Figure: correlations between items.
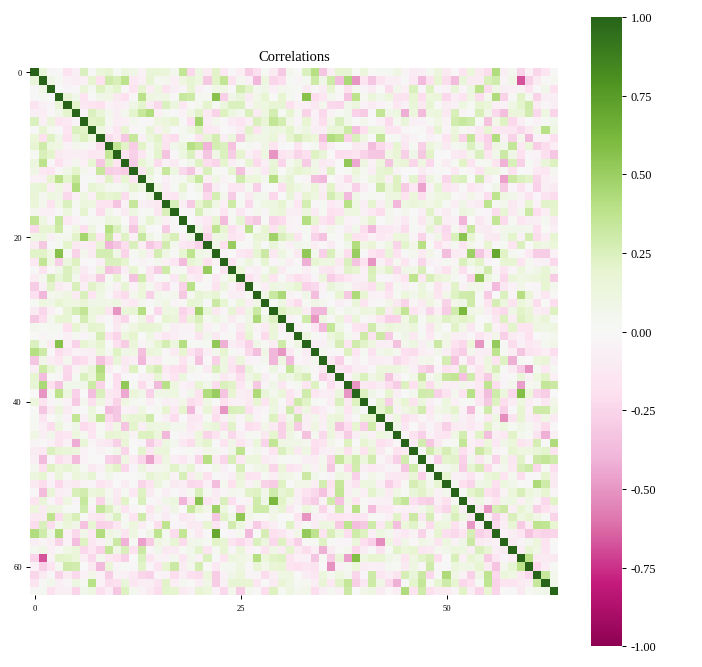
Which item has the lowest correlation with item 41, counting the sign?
23
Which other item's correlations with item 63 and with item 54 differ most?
25
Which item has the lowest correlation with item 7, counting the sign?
39
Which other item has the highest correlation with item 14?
5
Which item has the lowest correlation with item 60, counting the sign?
36
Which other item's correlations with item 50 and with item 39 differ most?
22
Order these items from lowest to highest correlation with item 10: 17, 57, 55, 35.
55, 17, 35, 57
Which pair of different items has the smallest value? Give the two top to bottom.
1, 59
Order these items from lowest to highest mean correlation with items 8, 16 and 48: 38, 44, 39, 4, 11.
11, 44, 38, 4, 39
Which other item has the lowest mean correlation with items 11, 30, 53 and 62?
43
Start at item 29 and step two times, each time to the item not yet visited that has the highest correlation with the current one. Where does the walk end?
20
